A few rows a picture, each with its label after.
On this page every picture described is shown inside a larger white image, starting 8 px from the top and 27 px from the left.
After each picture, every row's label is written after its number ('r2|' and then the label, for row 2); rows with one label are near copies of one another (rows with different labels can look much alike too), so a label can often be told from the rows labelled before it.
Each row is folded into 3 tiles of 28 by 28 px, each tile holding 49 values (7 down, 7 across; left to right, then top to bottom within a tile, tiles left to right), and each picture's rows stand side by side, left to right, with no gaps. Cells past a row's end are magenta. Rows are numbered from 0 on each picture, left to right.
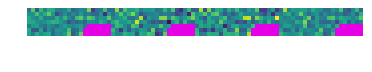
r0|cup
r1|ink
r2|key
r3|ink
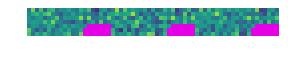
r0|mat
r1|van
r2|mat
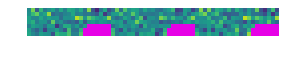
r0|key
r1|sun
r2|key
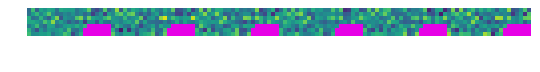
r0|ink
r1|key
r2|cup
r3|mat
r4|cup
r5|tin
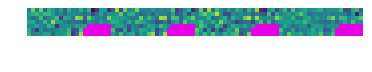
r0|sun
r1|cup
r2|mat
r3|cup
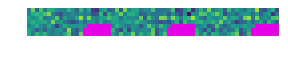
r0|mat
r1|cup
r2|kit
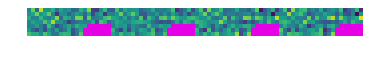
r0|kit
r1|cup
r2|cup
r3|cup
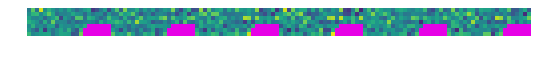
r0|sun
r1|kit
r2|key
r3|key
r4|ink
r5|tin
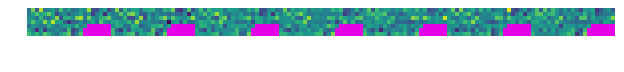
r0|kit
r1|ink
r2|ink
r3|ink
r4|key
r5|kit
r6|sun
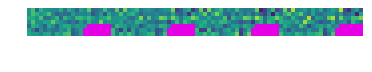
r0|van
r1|cup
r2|cup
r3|kit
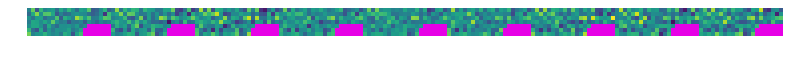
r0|tin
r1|ink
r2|mat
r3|tin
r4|sun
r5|tin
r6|key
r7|ink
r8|kit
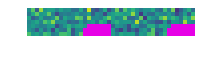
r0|kit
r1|van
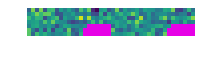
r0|mat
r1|ink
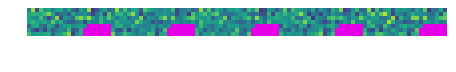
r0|van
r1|tin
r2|mat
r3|van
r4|tin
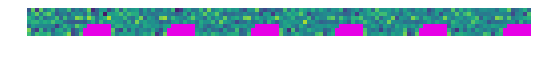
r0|cup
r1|sun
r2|kit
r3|tin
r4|sun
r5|tin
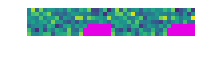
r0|key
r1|key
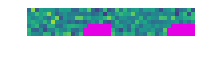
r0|ink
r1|tin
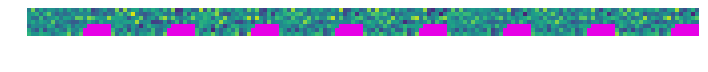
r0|key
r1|mat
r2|mat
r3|kit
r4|kit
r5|kit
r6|kit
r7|kit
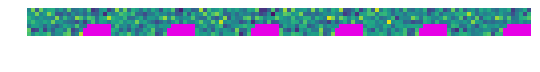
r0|cup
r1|mat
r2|ink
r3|key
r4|sun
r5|tin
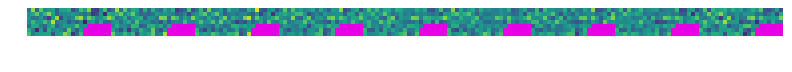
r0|ink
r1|key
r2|kit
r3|van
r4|ink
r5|tin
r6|van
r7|cup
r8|ink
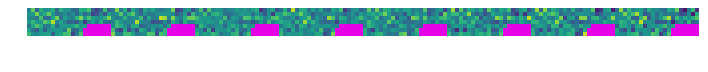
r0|ink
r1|tin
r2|cup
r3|sun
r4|tin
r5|key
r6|sun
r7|ink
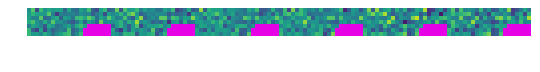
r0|van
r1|ink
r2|ink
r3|sun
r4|kit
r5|van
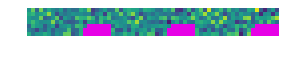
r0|van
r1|ink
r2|kit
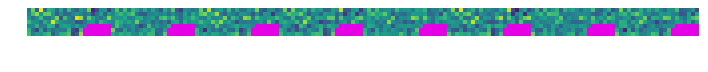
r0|sun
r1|mat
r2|kit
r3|kit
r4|tin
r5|kit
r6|tin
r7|tin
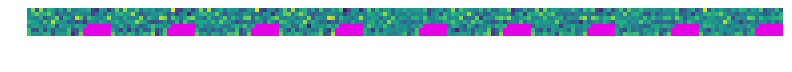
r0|sun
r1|kit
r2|kit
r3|sun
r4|tin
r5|van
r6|key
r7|cup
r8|tin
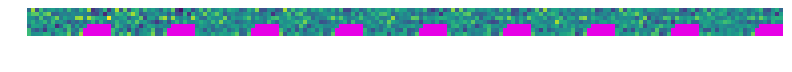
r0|key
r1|mat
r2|kit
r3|mat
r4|ink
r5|mat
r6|sun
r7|ink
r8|cup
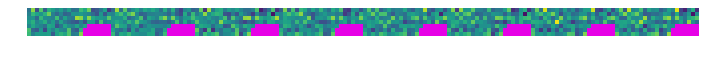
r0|key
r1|mat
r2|cup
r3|mat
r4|kit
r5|cup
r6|kit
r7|kit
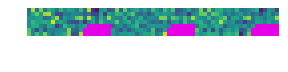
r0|mat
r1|key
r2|sun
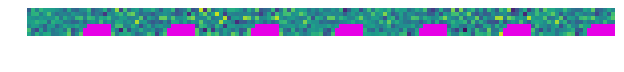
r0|cup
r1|tin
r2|tin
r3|sun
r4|ink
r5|key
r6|van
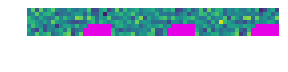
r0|cup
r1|ink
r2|sun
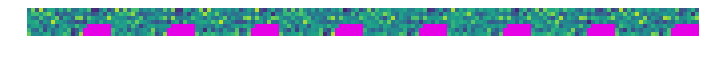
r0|sun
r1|mat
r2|kit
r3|sun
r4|ink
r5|mat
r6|ink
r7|tin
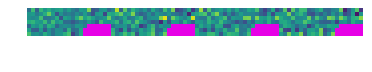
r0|van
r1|key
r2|key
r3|cup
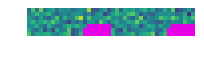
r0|kit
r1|van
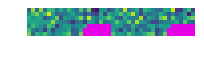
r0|mat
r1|kit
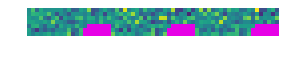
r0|van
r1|kit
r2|kit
